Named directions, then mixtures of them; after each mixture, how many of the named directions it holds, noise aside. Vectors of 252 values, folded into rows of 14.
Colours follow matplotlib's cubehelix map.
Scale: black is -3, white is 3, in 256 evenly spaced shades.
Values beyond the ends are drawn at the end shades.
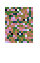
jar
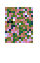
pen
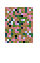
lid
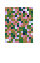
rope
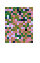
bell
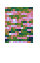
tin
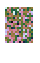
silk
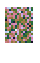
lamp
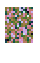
one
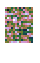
three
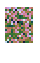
three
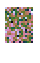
three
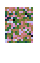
two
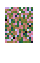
two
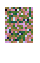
two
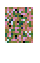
one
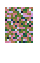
two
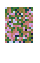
four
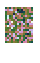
three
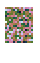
four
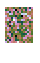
four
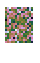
one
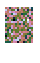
two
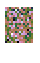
four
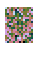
two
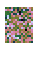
one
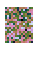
one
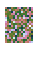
two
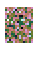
two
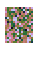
three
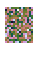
three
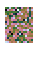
one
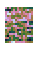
two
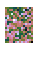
three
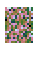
one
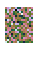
three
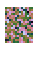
one
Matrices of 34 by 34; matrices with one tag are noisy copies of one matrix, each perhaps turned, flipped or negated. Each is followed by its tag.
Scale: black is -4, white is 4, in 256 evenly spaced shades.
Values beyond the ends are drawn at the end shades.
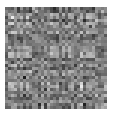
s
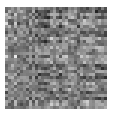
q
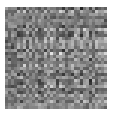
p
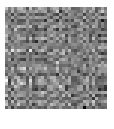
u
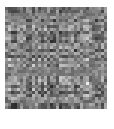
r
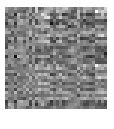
q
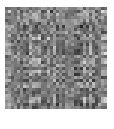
r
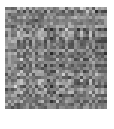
p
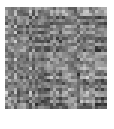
q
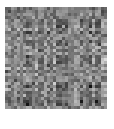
s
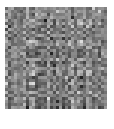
p
